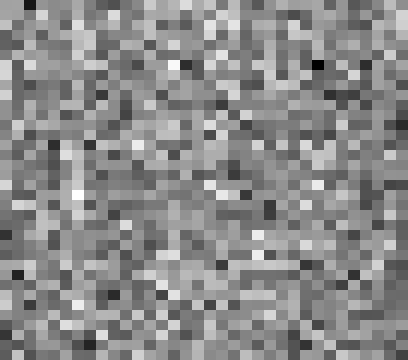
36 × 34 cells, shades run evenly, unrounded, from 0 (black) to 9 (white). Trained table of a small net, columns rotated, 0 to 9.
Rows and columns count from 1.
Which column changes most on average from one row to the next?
26
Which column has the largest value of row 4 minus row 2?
25
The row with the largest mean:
3
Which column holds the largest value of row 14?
19
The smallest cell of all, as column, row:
27, 7
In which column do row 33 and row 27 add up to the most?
6
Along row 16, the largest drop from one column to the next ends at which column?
15
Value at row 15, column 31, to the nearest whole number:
4
